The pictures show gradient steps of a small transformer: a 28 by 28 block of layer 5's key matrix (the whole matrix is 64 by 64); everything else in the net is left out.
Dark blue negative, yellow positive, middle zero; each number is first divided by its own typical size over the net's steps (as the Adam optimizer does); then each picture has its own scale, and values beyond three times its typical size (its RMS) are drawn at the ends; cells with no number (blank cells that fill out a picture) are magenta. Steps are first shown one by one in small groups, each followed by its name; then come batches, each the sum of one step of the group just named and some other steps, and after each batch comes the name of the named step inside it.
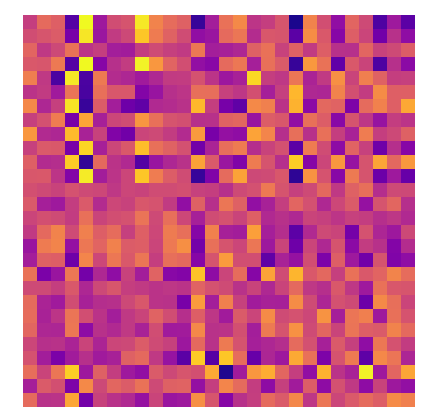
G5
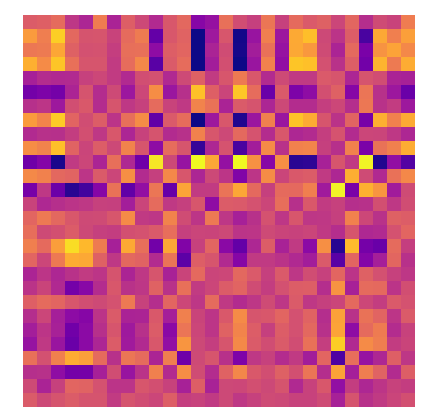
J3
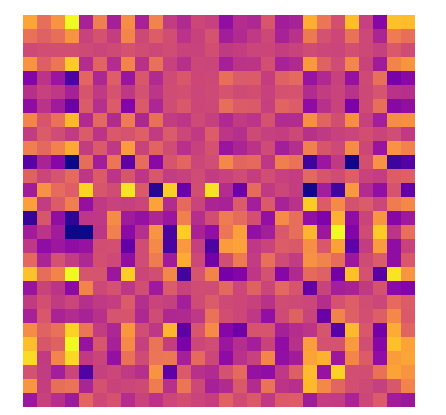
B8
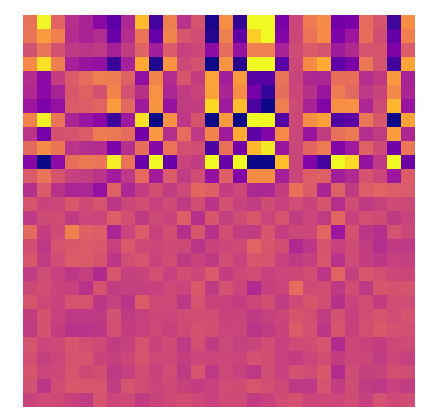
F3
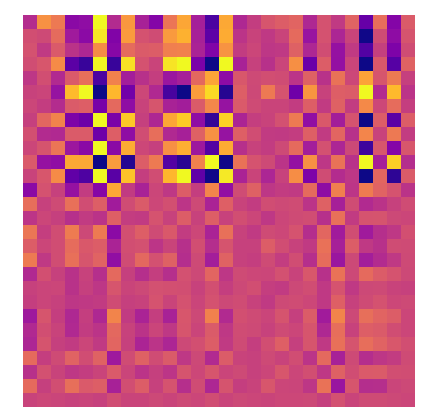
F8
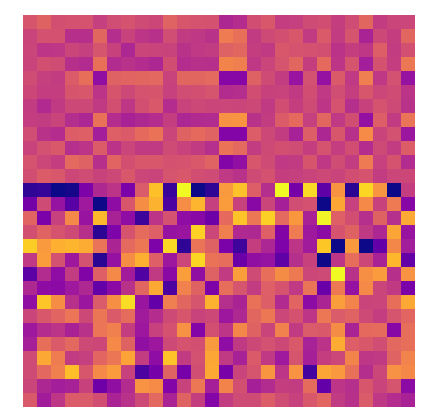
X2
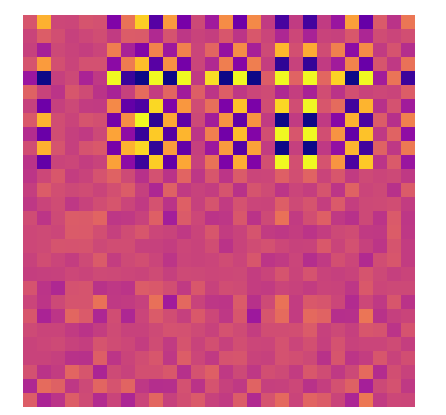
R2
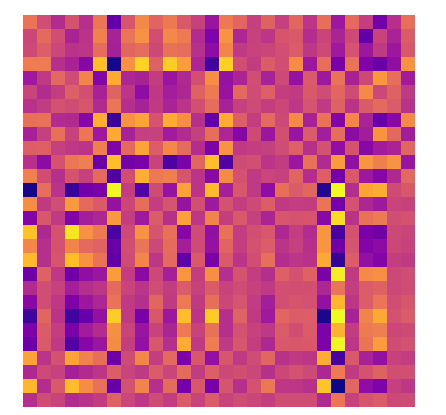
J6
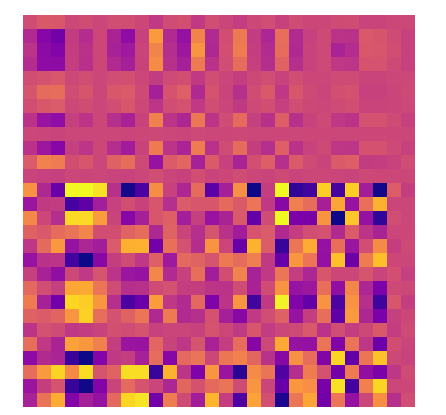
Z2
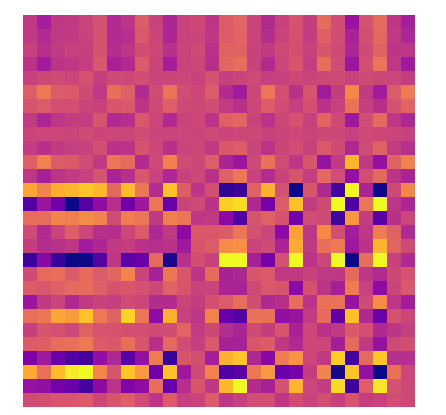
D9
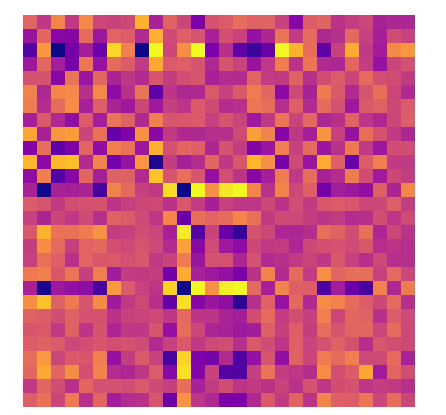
G5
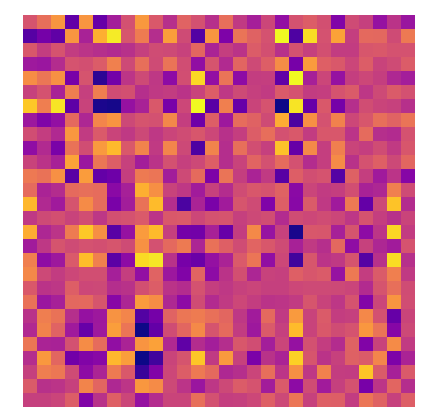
G5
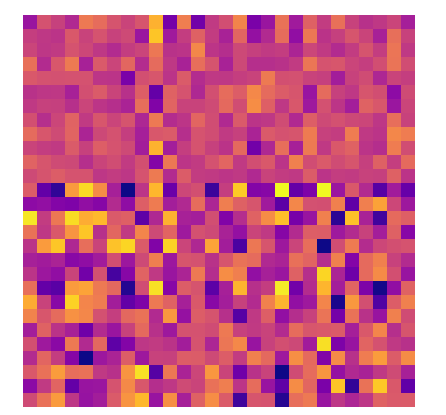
Z2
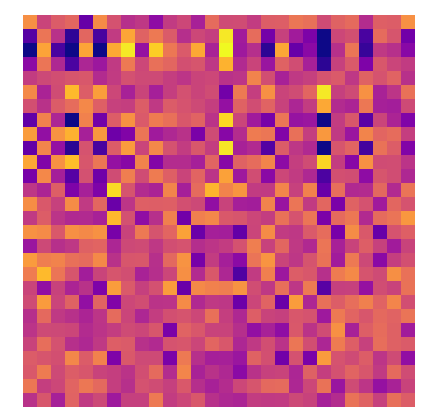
J6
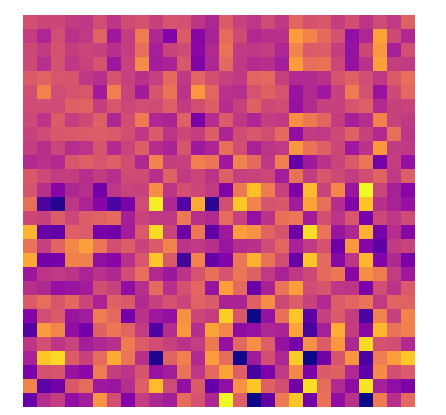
J3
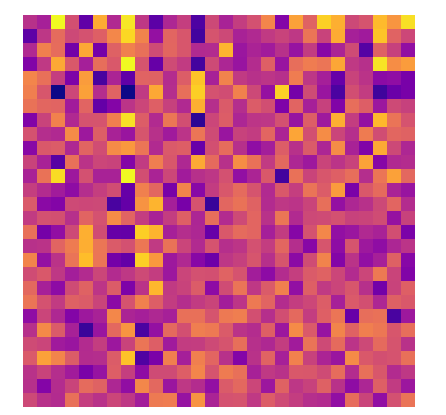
J3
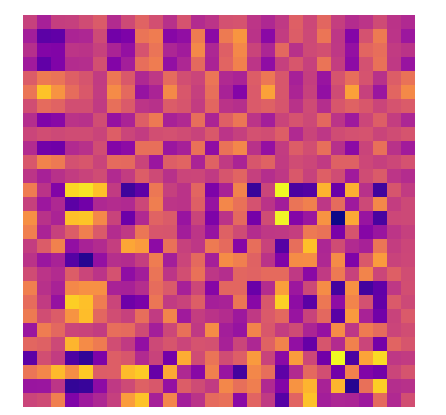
Z2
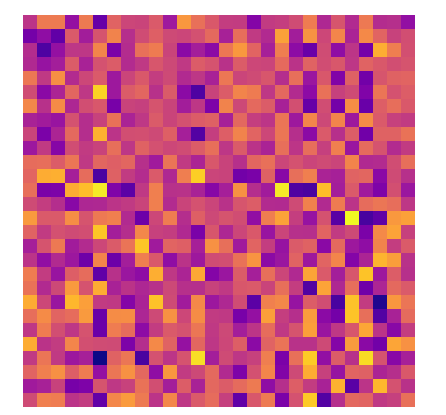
Z2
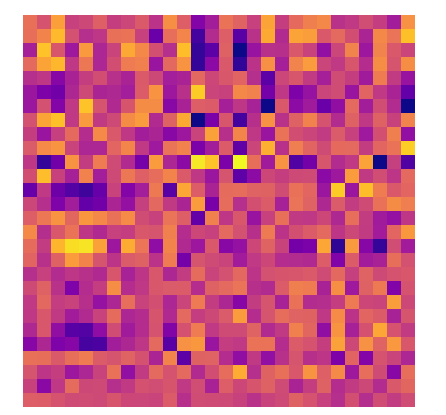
J3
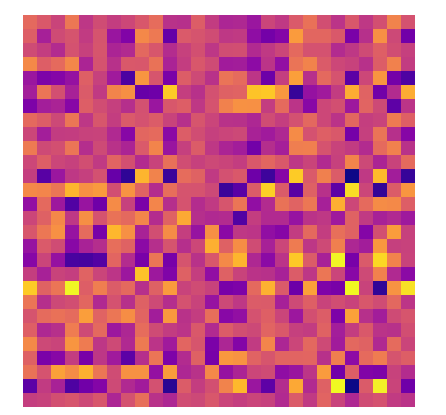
D9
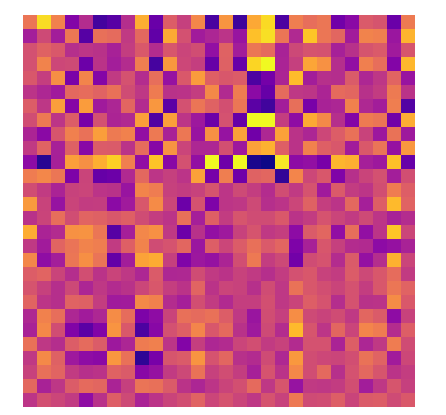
F3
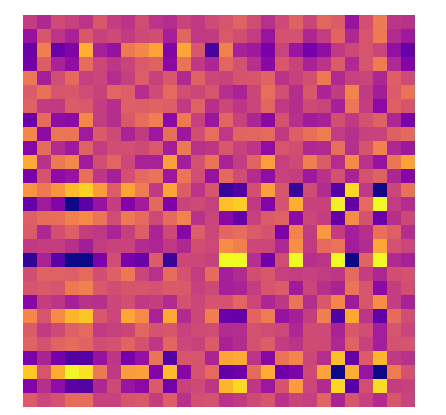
D9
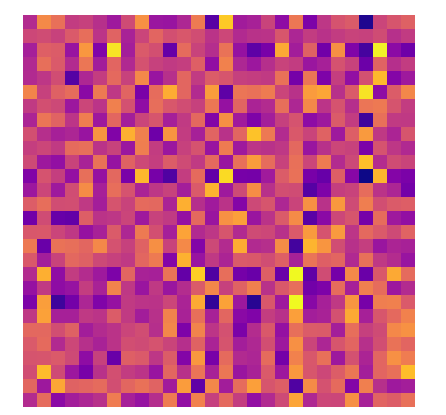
B8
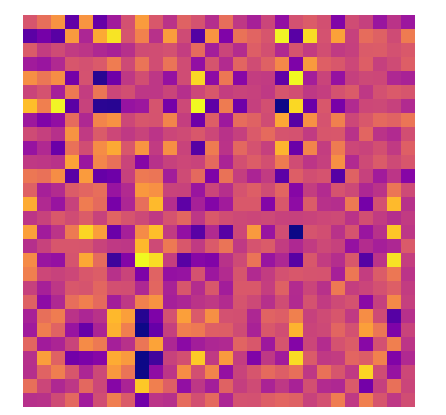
G5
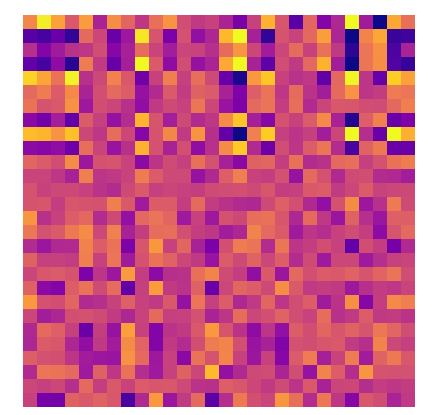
G5
